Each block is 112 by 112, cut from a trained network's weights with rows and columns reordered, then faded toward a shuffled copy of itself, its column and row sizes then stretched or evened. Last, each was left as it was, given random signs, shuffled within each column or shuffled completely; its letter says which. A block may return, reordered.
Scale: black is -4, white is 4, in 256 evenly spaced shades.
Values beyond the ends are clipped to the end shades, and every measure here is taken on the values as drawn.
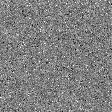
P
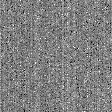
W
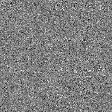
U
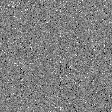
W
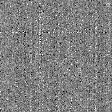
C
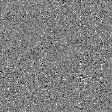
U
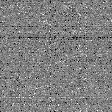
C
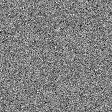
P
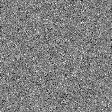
W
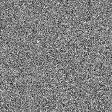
W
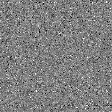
U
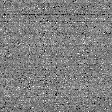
C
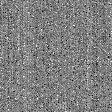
W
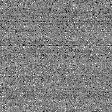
C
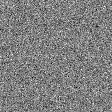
P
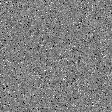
P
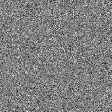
C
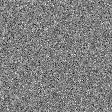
P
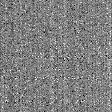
C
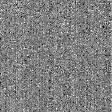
C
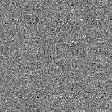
C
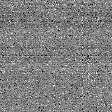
C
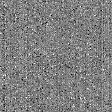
C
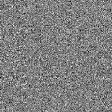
C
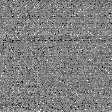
C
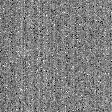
W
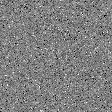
P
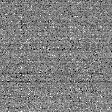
C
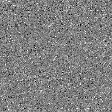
U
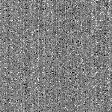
C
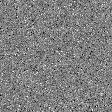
P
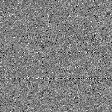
C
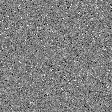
P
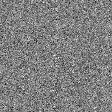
W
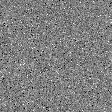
P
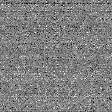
C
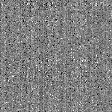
C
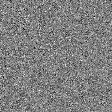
W
